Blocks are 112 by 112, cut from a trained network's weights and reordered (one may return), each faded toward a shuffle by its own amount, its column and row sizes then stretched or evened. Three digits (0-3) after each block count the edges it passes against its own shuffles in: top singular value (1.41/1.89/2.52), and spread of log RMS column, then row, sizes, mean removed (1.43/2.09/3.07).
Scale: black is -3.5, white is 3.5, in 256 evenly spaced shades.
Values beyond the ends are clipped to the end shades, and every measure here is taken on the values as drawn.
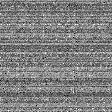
3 1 1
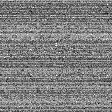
3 0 1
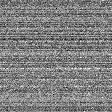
3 0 2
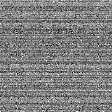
3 2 2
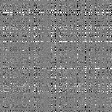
2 3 3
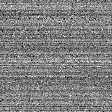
3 0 2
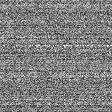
2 1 2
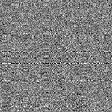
3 0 2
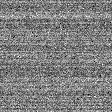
2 0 0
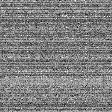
3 1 1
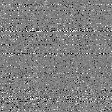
2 1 3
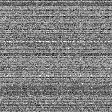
3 1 2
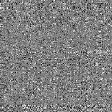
2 1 2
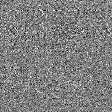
0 0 2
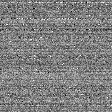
2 0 2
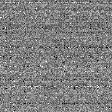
1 2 2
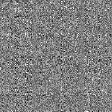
0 3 2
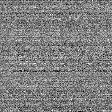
2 1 2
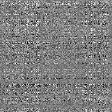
1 3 3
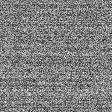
1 1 0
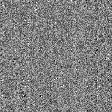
1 1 0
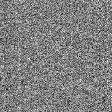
1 1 0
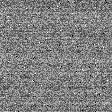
1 1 0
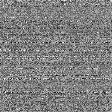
1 1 3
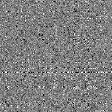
2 2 2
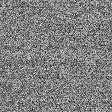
0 1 0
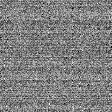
2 2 0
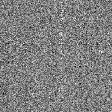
1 1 1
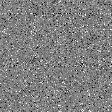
1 1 1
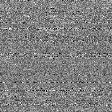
0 1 3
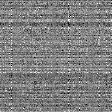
3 3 1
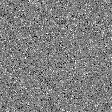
1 0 0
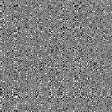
3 3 2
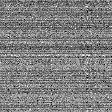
3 1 1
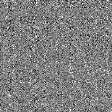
0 2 2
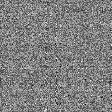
0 2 1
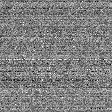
2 0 2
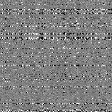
3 1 3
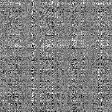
2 3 2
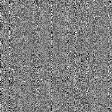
0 3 2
